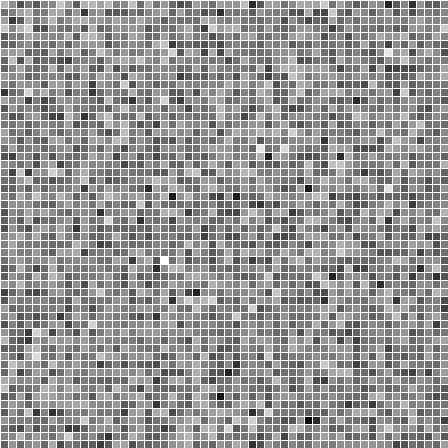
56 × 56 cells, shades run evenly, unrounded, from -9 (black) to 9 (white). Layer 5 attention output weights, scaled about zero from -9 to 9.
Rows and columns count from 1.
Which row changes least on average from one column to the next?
3
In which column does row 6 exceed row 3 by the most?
21
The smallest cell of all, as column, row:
39, 53
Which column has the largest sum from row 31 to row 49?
25
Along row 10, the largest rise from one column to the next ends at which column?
37
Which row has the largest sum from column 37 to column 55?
54
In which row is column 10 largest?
31
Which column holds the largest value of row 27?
32
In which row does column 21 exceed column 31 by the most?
33
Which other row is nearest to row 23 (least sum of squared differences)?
6
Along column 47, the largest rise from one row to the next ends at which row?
52
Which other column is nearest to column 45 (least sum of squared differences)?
46
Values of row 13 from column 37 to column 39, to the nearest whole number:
3 -1 -1
